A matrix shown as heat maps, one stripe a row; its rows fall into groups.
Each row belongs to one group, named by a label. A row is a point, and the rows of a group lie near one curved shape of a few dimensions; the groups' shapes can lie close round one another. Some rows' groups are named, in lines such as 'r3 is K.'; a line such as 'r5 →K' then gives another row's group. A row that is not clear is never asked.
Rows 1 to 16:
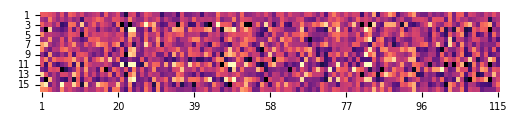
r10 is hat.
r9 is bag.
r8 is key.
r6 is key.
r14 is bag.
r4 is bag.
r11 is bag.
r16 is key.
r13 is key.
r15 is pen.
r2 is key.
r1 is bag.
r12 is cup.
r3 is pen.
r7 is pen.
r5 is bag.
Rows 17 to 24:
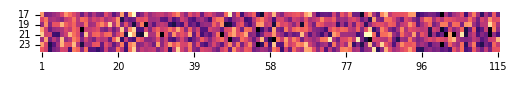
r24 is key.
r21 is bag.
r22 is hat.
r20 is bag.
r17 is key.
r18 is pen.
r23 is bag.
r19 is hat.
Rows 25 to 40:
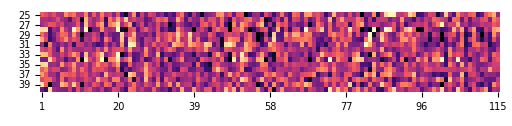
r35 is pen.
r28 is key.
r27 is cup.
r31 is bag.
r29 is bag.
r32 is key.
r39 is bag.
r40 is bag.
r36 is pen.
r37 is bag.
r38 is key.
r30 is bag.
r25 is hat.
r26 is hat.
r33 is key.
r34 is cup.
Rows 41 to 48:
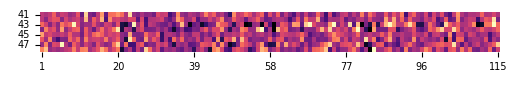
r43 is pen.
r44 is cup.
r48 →pen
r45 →key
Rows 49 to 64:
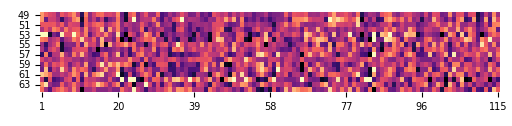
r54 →pen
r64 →bag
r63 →pen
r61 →key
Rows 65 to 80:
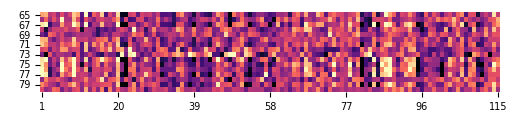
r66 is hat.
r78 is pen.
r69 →bag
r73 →bag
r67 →key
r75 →pen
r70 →pen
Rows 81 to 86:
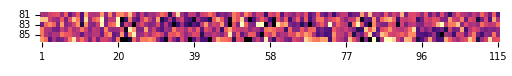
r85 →key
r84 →bag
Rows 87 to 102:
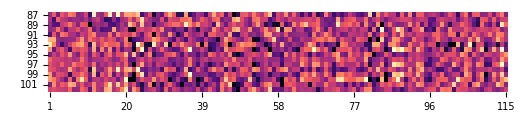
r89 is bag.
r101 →hat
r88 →bag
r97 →hat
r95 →hat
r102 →pen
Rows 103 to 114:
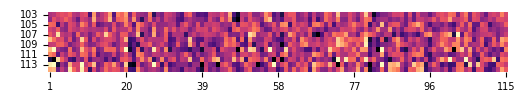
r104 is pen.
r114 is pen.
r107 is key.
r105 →key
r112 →bag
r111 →key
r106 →key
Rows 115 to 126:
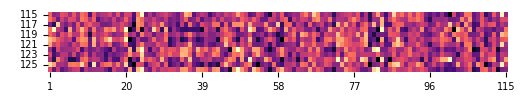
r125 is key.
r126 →bag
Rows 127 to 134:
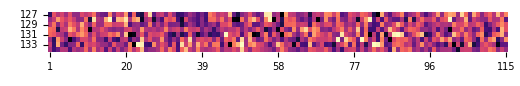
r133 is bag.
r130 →bag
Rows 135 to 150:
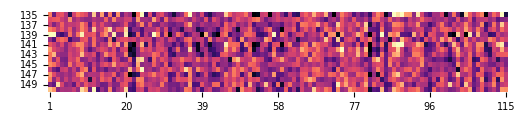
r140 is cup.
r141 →hat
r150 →key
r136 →key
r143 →pen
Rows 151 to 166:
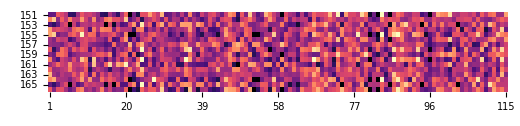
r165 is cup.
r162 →bag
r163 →key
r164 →pen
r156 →cup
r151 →cup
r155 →pen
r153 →cup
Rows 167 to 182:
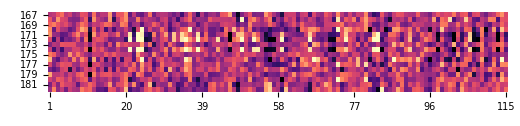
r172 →bag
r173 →hat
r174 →bag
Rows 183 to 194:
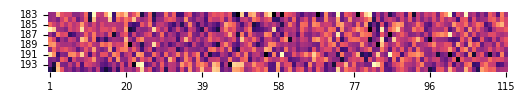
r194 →bag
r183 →cup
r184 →hat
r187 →cup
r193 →bag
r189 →pen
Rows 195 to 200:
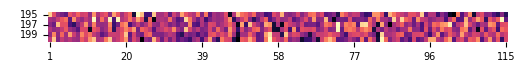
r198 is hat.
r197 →cup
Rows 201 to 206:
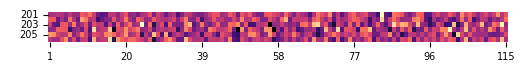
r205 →pen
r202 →key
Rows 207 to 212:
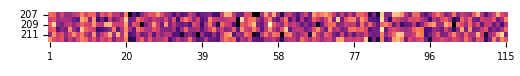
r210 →key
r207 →pen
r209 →pen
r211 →hat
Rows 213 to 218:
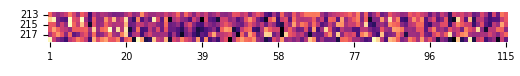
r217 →cup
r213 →bag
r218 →bag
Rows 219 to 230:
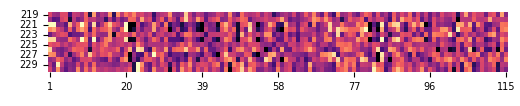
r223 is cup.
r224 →key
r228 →cup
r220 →cup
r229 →bag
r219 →hat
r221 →key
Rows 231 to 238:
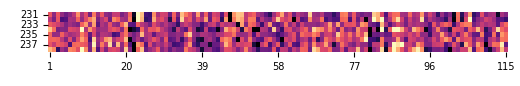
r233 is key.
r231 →bag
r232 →bag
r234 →pen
